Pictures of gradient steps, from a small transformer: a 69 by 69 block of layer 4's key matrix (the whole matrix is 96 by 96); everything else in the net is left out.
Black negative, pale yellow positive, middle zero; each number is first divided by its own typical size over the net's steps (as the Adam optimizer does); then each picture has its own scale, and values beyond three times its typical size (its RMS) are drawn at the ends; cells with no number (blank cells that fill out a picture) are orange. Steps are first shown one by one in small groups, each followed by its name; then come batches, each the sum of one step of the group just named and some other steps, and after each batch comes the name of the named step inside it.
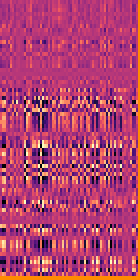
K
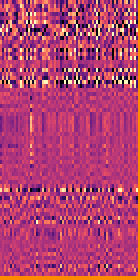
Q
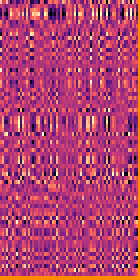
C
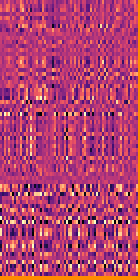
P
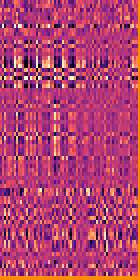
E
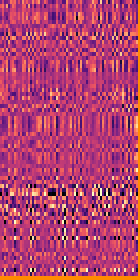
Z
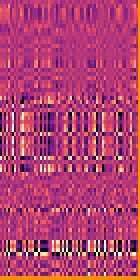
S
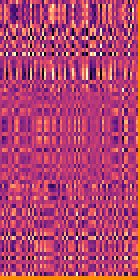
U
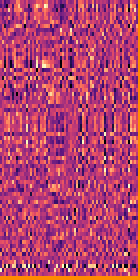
E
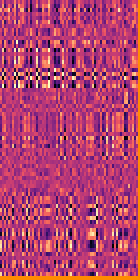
E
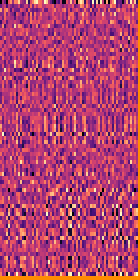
E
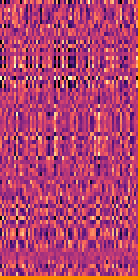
E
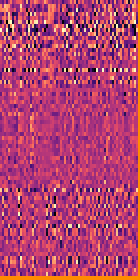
Q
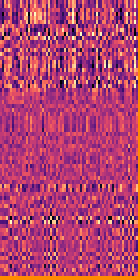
Q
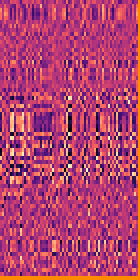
S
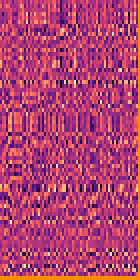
Q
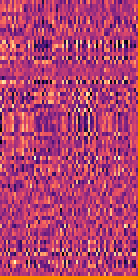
S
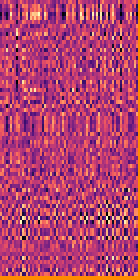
C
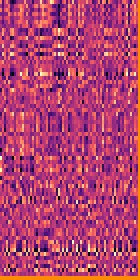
S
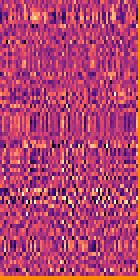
Z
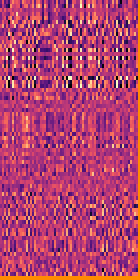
E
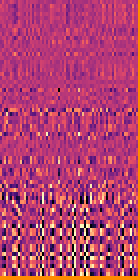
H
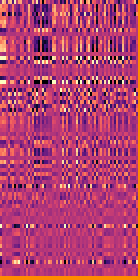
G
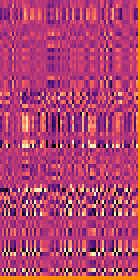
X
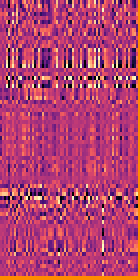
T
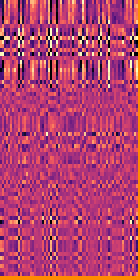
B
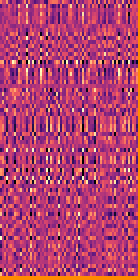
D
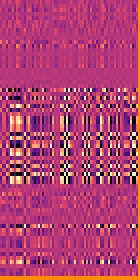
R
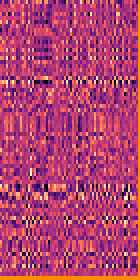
G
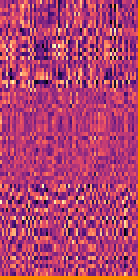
G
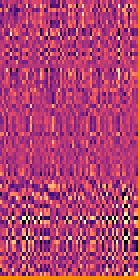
D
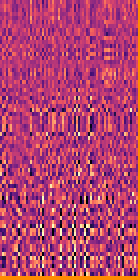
H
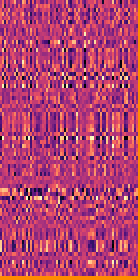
T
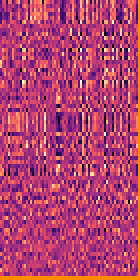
X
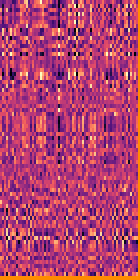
X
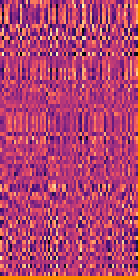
B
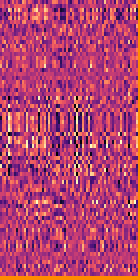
X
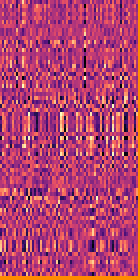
T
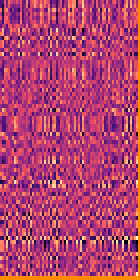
B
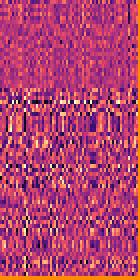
D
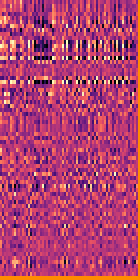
G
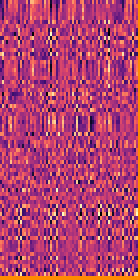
B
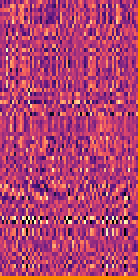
D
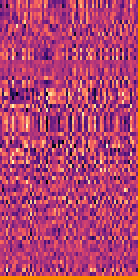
X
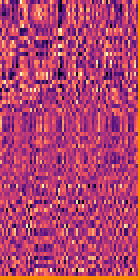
G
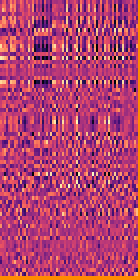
G
